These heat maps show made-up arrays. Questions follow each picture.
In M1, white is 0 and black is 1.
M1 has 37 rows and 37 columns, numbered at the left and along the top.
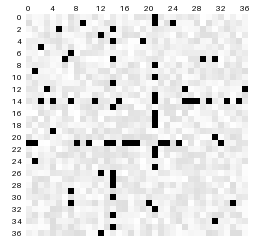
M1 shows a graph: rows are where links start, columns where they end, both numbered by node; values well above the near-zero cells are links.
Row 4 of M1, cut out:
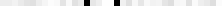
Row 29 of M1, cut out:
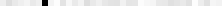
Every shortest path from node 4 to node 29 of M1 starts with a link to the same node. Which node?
node 14
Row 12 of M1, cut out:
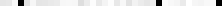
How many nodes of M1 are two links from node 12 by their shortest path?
1
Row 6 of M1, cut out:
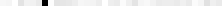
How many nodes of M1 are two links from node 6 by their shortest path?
3
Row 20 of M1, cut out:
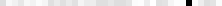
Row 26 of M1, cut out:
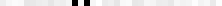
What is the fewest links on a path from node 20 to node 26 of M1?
4
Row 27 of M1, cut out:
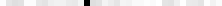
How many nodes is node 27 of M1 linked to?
1
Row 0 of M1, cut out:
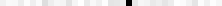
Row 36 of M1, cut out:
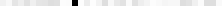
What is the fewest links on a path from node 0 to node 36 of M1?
5
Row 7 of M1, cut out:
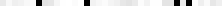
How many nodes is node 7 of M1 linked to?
4
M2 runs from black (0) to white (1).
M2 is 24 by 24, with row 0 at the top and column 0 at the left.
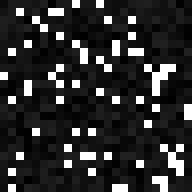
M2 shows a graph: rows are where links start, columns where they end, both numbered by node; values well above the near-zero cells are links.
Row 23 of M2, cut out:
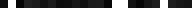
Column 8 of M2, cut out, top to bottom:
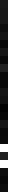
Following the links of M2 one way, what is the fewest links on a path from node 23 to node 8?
2
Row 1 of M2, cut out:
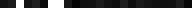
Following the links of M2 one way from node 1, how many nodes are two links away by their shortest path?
7
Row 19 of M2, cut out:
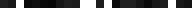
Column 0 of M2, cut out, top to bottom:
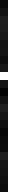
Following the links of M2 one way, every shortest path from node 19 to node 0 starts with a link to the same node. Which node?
node 10
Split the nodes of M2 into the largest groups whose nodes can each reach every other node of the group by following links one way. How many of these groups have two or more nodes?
1
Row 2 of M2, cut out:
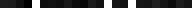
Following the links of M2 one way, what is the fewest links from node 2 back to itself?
3
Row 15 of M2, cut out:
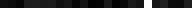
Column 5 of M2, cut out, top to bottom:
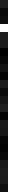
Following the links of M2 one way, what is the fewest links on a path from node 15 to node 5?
6
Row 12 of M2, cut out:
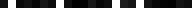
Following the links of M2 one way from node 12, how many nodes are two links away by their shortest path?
4
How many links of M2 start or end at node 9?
8
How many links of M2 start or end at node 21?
6
